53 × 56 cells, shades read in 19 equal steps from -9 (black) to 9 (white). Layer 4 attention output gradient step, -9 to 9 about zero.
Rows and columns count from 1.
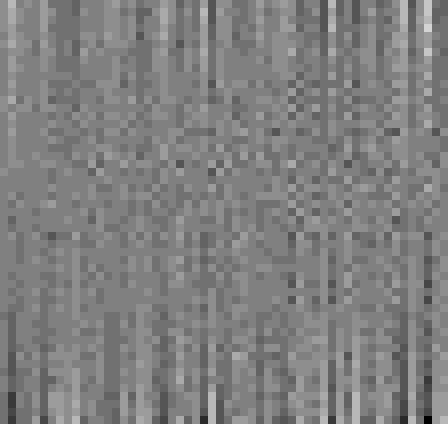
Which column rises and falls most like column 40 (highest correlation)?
37
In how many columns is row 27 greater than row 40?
19
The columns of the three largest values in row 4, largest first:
54, 42, 51
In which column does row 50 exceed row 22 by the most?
27
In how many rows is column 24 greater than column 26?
22
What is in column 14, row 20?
2
